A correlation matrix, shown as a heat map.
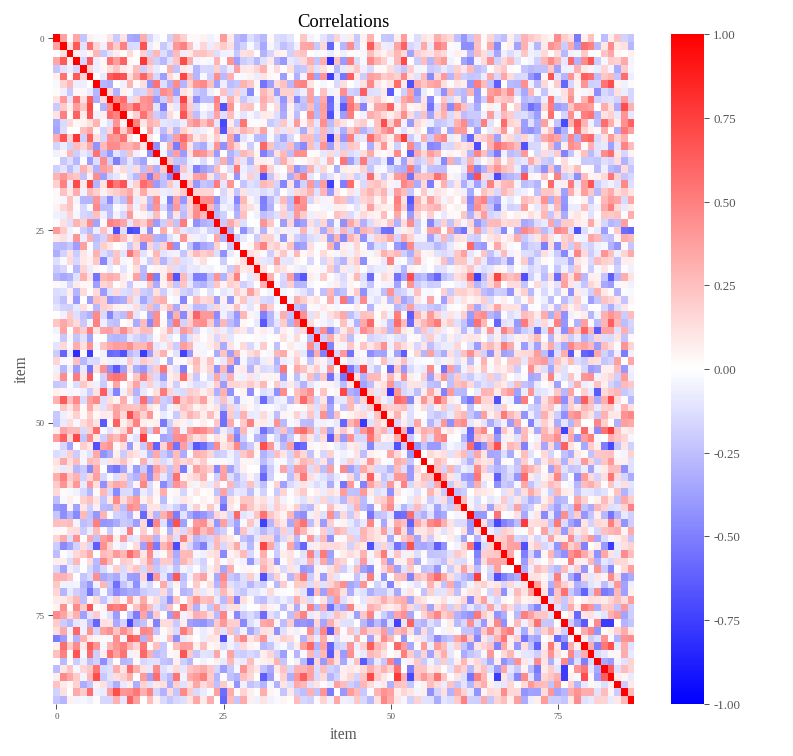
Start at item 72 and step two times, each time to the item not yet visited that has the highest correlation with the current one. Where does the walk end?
53
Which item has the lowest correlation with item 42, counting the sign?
27
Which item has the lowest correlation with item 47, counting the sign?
66
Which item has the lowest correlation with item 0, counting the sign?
78
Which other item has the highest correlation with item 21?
36
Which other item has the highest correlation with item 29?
50
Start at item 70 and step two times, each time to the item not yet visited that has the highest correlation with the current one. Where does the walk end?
18
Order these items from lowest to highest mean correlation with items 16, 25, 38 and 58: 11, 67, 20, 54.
11, 54, 67, 20
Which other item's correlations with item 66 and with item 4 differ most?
83
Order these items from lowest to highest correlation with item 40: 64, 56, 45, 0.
56, 0, 45, 64
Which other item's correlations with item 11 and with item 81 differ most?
76
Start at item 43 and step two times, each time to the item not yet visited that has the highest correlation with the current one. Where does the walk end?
7
